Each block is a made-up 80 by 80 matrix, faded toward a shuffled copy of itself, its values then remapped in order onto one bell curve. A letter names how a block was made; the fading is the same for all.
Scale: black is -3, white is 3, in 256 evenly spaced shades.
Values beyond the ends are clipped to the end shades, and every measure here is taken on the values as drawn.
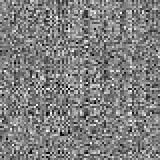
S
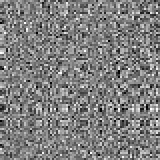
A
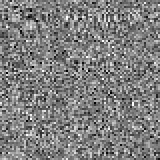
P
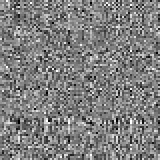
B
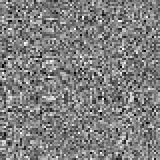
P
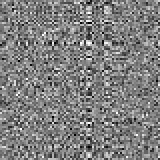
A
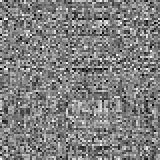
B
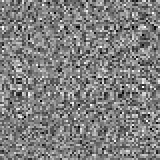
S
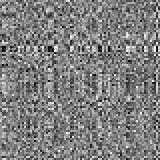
A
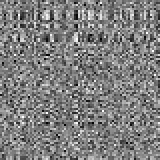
A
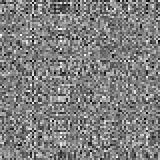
S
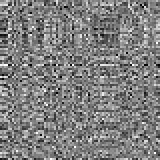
A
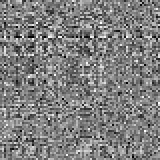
B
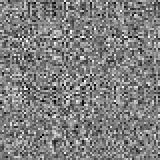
S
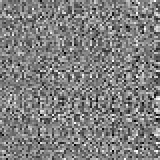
B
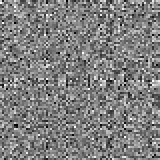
B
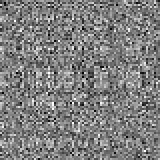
B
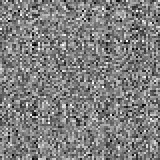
P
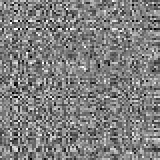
A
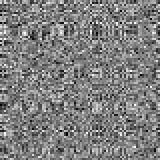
A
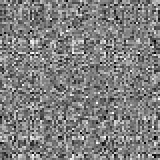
B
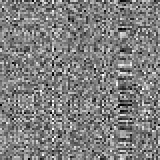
B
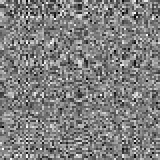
B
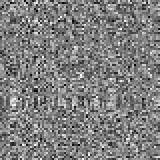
S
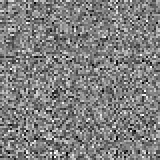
P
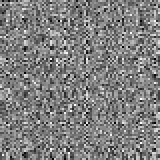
B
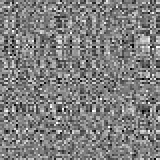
A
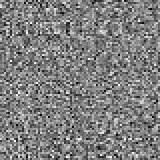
P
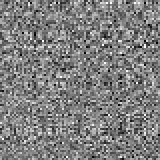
S
